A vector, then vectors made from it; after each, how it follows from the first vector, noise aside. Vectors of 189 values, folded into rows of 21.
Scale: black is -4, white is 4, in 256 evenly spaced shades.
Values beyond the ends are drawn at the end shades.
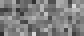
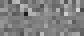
wrapped around, negated, partly zeroed.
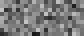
sign-scrambled.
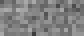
negated, shrunk.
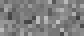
wrapped around, negated, partly zeroed.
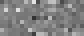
negated, partly zeroed.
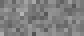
negated, shrunk.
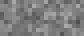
wrapped around, negated, shrunk.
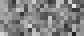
sign-scrambled.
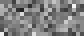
sign-scrambled.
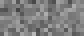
shrunk.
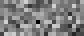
wrapped around, negated.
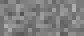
wrapped around, negated, shrunk.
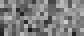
copied.
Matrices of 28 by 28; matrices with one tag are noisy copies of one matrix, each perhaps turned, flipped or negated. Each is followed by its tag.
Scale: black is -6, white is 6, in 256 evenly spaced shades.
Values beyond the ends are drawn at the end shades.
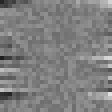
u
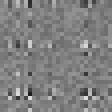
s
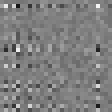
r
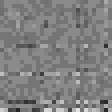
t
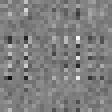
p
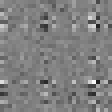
s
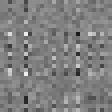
p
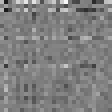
t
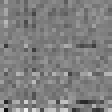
t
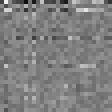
t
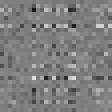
p
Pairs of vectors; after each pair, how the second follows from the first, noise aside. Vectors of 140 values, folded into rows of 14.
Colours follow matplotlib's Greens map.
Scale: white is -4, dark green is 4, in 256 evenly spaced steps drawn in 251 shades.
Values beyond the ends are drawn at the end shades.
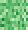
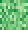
reversed, negated.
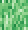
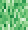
wrapped around.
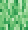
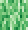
reversed, negated.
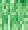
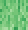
reversed, negated, shrunk.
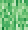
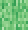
negated, shrunk.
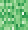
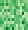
negated.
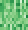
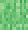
negated, shrunk.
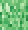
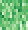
wrapped around.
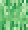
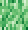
reversed, negated.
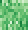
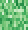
wrapped around.
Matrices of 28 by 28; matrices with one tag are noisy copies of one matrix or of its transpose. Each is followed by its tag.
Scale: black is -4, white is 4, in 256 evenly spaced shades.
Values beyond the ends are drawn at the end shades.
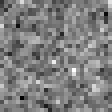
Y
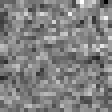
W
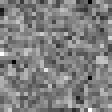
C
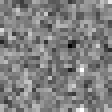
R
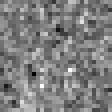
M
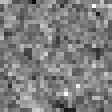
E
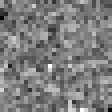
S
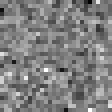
C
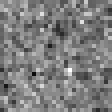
M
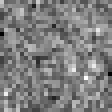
E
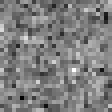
Y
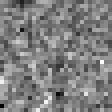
W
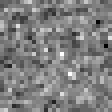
Y
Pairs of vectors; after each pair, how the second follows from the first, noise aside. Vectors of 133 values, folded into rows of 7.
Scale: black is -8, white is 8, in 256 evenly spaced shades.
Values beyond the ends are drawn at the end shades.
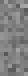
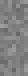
wrapped around, shrunk.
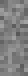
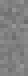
negated, shrunk.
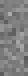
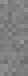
wrapped around, shrunk.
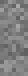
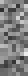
negated, scaled up.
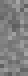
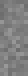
wrapped around, shrunk.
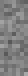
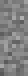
wrapped around.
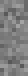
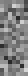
scaled up.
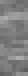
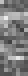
scaled up.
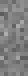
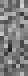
reversed, negated, scaled up.
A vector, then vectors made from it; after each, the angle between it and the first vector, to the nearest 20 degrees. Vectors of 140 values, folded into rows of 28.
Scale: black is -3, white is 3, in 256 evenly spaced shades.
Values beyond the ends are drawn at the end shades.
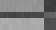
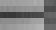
20 degrees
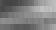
120 degrees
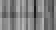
60 degrees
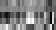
60 degrees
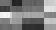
140 degrees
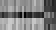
20 degrees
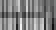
60 degrees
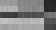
20 degrees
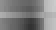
140 degrees
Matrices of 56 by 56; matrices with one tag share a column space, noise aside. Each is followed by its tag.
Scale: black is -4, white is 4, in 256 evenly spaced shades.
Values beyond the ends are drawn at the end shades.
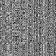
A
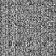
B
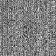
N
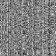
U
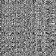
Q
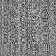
A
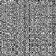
Q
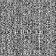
U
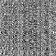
U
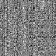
N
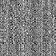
A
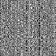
N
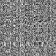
B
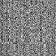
A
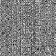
Q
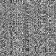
Q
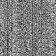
Q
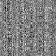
N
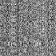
B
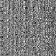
N
